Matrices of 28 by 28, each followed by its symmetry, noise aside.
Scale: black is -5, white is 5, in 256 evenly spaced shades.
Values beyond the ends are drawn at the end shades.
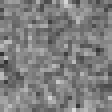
antisymmetric.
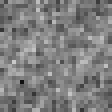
same after a half turn.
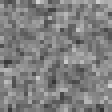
no symmetry.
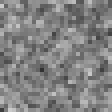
symmetric across the other diagonal.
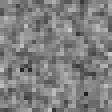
antisymmetric.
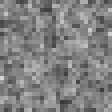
same after a half turn.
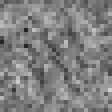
same after a half turn.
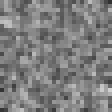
same after a half turn.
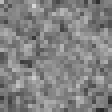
symmetric.
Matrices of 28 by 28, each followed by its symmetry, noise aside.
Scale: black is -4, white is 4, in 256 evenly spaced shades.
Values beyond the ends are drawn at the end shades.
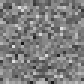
mirrored left to right.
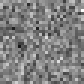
no symmetry.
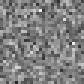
symmetric across the other diagonal.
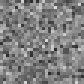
antisymmetric.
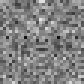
mirrored left to right.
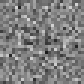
same after a half turn.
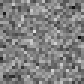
same after a half turn.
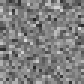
antisymmetric.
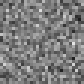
symmetric across the other diagonal.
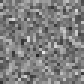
same after a half turn.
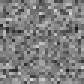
mirrored left to right.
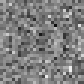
mirrored top to bottom.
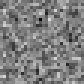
same after a half turn.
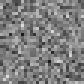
symmetric across the other diagonal.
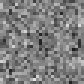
mirrored top to bottom.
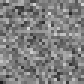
symmetric across the other diagonal.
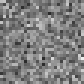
no symmetry.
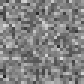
mirrored top to bottom.
